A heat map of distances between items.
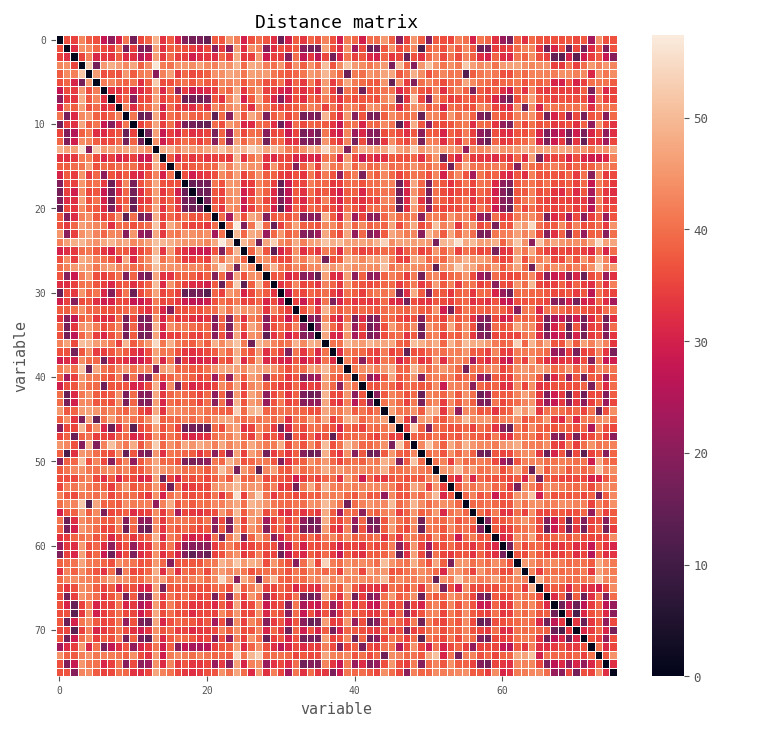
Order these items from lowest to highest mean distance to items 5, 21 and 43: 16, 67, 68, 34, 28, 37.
28, 34, 67, 68, 37, 16
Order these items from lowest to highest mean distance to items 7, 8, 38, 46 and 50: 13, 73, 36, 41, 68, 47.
41, 47, 68, 36, 73, 13
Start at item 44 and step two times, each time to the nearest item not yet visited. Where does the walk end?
54
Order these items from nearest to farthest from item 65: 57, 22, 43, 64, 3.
43, 57, 22, 3, 64
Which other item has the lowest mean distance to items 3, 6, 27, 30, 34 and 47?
31
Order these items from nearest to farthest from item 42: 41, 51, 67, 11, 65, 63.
11, 67, 65, 41, 51, 63
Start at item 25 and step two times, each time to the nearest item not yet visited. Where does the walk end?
22
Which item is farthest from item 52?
24
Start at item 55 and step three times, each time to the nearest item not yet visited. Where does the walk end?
13
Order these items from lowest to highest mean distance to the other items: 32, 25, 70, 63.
70, 25, 32, 63
